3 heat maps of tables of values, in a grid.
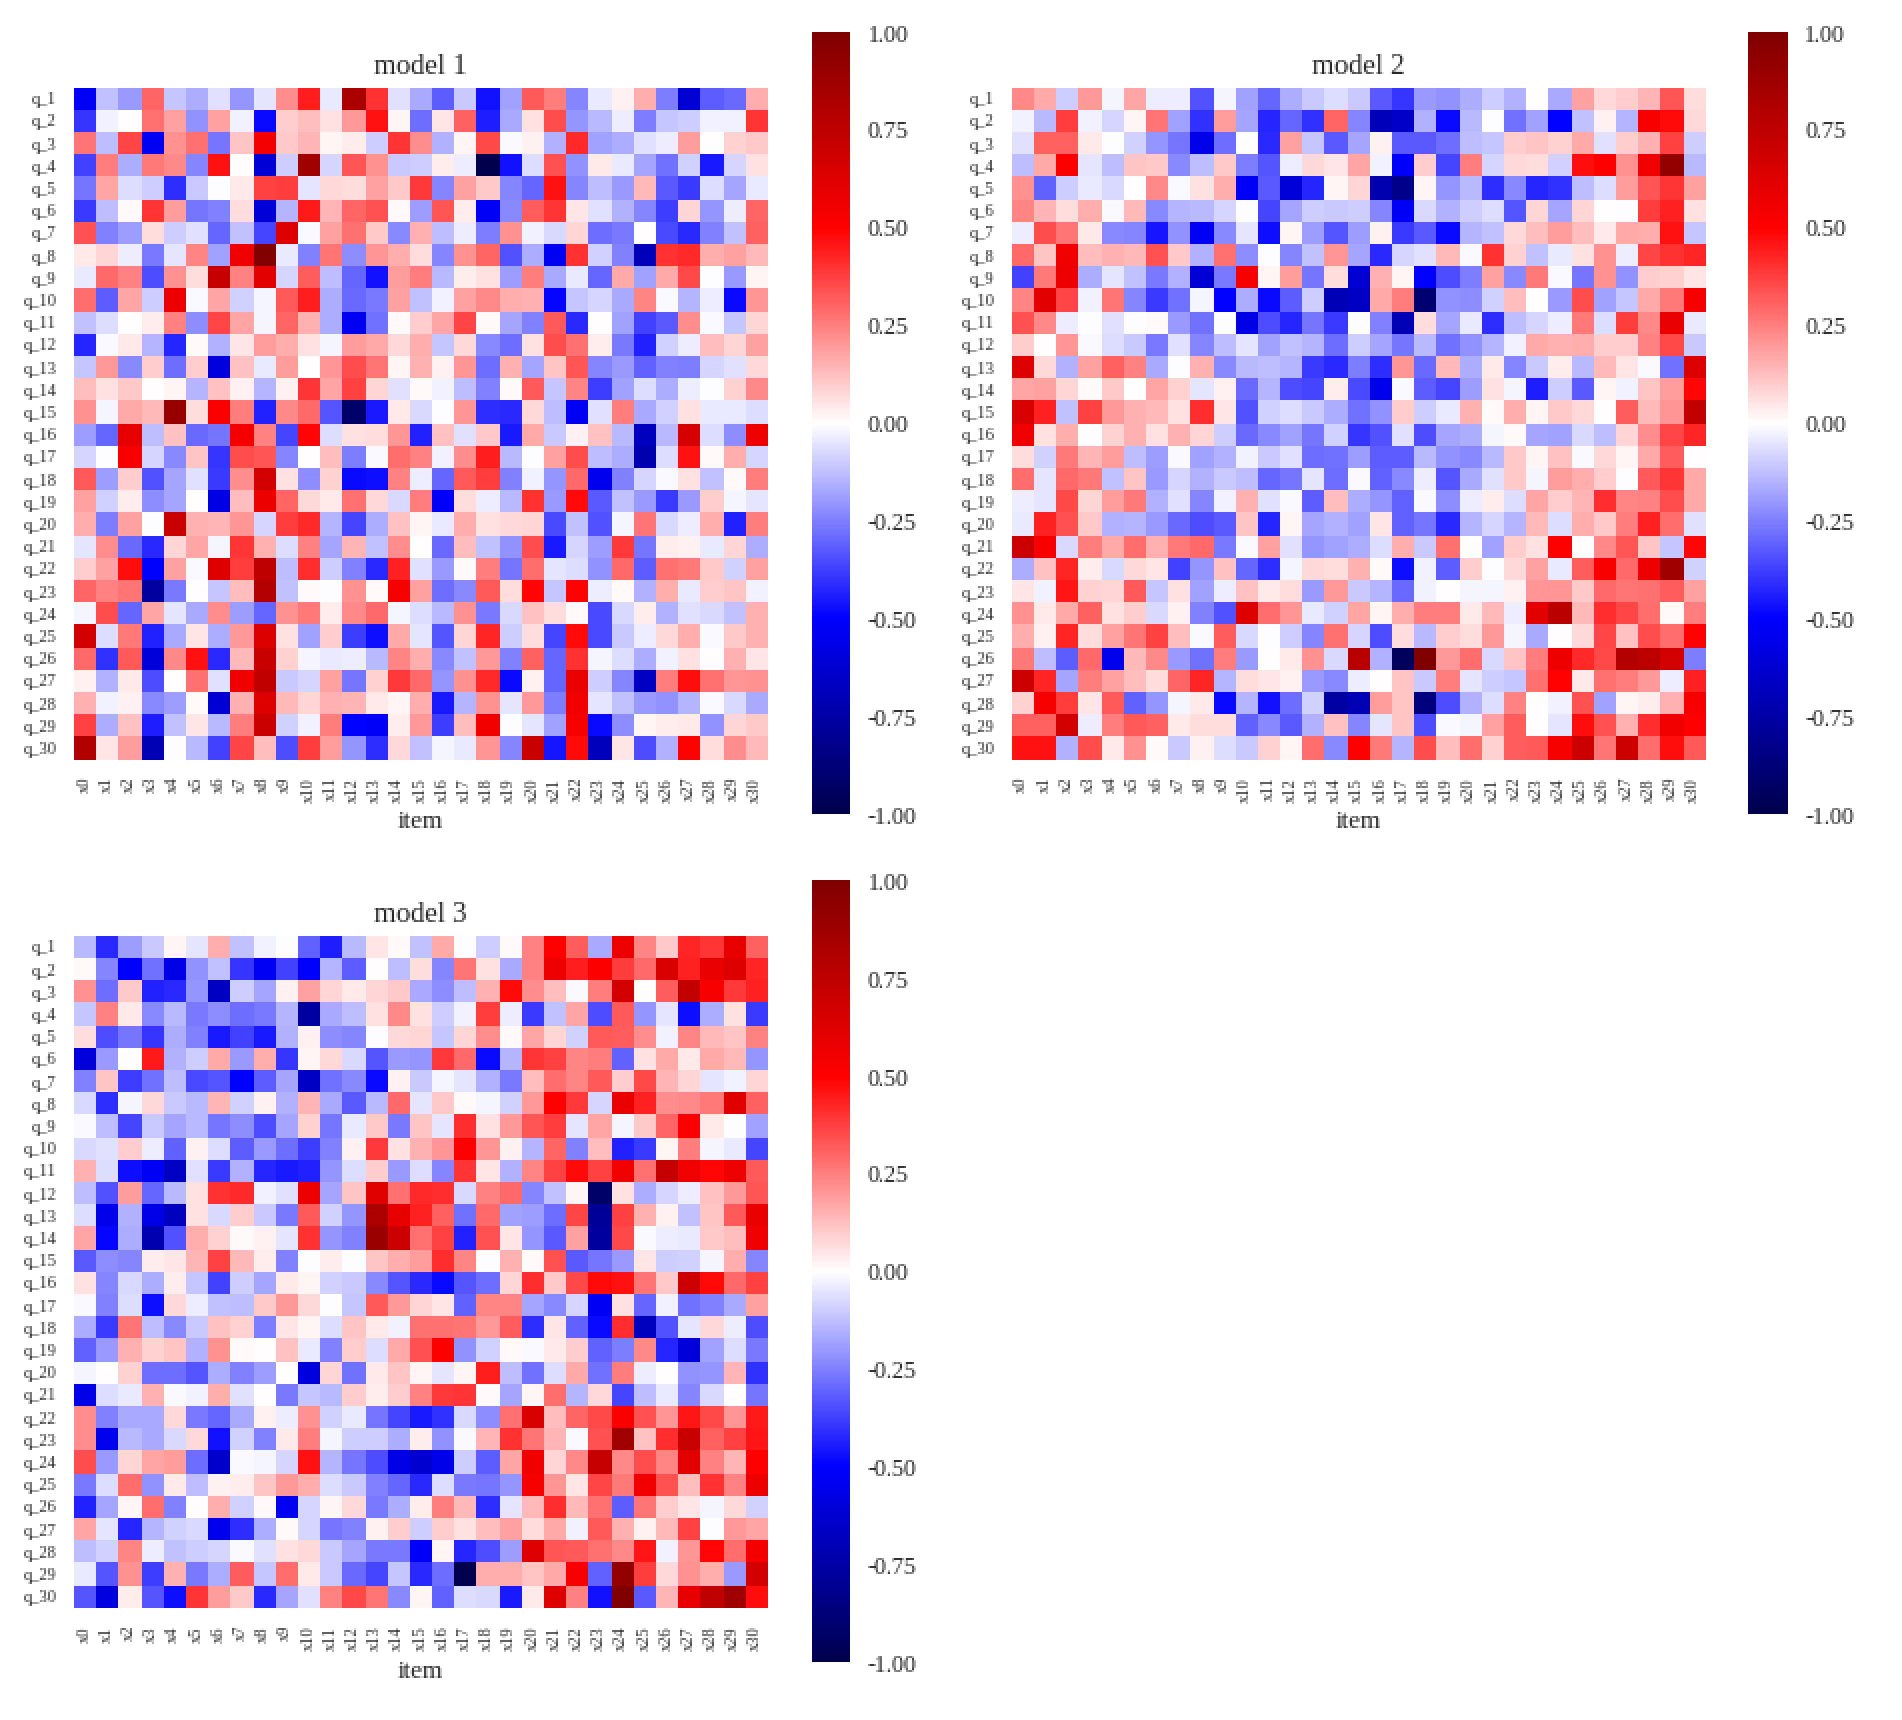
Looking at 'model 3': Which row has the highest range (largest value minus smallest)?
q_29
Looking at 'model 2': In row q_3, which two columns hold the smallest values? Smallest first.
x8, x11
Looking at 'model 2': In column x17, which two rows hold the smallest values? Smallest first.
q_26, q_5
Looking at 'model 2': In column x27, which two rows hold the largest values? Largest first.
q_26, q_30
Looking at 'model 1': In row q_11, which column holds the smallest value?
x12
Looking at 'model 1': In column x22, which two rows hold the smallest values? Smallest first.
q_15, q_11
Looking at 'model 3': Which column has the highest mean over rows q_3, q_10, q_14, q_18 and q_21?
x13
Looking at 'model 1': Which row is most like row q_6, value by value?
q_2
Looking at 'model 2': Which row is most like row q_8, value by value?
q_25
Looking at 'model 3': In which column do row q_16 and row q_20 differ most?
x27
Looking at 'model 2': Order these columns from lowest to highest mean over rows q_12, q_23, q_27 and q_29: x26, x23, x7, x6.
x6, x7, x23, x26
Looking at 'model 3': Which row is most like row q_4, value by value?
q_20
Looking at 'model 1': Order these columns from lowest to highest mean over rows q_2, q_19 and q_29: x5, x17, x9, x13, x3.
x3, x5, x13, x9, x17
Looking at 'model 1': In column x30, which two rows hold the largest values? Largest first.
q_16, q_2
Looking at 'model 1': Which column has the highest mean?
x8
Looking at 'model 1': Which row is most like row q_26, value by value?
q_3
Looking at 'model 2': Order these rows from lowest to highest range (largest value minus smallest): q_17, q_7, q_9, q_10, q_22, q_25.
q_17, q_25, q_7, q_9, q_22, q_10
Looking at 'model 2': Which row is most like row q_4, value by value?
q_22
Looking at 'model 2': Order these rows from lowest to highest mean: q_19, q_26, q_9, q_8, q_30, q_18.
q_9, q_18, q_19, q_8, q_26, q_30
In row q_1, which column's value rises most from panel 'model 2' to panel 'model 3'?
x24
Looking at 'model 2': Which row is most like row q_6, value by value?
q_1
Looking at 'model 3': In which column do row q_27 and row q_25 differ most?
x2
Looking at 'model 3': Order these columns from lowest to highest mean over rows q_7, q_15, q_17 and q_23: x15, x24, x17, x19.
x17, x15, x19, x24
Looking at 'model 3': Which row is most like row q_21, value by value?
q_15
